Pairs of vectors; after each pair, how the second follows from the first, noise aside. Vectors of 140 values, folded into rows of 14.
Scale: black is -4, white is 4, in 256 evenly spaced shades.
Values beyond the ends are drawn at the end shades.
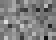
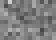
reversed, negated, shrunk.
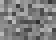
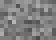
shrunk.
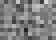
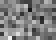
reversed.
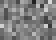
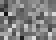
reversed.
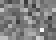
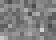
shrunk.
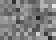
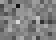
reversed, negated, partly zeroed.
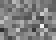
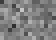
reversed, negated, partly zeroed.
